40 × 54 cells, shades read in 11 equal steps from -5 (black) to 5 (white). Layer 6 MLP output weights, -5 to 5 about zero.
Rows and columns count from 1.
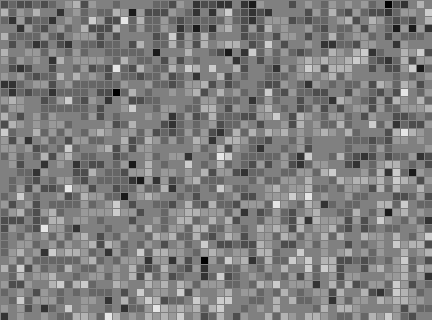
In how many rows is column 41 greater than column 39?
16
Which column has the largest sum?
51
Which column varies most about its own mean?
50
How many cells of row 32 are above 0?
30
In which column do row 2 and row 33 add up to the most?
29
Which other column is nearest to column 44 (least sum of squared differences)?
13
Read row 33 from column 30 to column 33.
1 2 -3 -1
